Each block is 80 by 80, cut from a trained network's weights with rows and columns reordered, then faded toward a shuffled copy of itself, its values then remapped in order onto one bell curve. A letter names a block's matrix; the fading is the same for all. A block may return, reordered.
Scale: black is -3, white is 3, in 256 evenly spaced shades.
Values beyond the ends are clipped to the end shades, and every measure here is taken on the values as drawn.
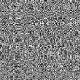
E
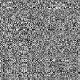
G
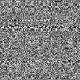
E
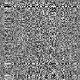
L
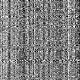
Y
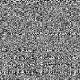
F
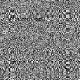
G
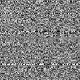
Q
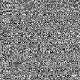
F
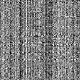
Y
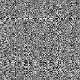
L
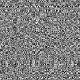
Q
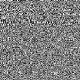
E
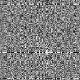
L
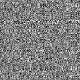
E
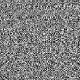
E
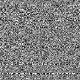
F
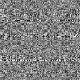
Q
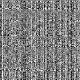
Y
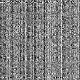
Y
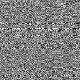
Q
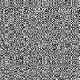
G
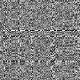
L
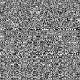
Q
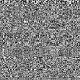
F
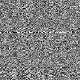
F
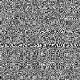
Q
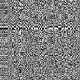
L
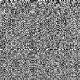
E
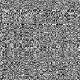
Q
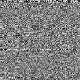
Q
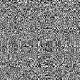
F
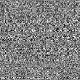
F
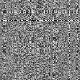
L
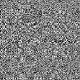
E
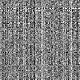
Y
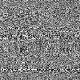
F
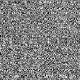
F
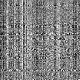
Y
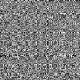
G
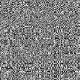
G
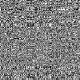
E
